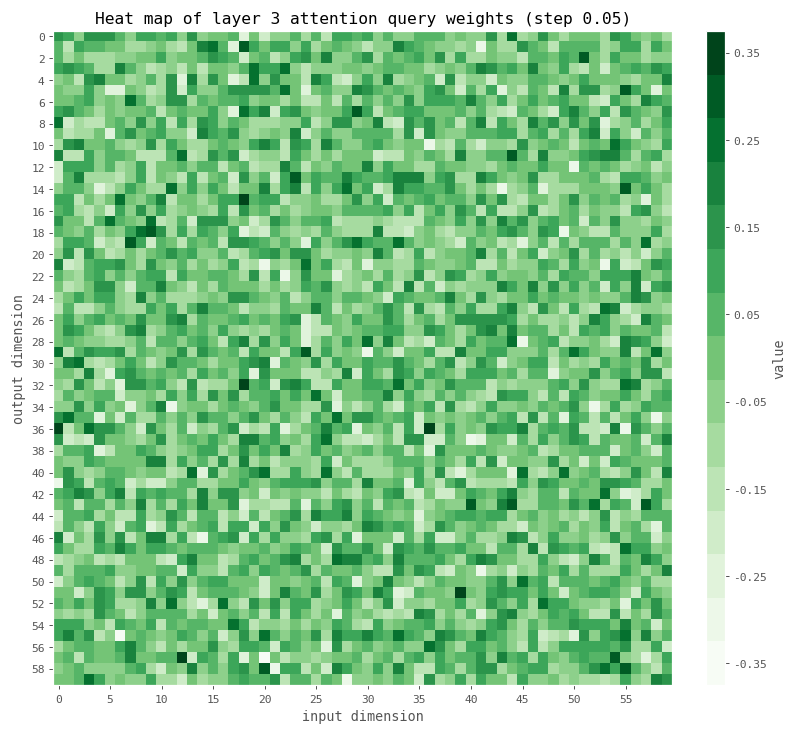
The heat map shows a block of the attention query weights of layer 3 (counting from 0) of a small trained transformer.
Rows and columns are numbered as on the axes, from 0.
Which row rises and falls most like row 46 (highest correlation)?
36
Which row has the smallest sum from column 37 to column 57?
49
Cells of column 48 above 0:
22
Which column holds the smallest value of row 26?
24
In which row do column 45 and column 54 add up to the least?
28
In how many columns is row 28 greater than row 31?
21
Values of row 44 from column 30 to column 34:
0.1 0.05 0 -0.05 0
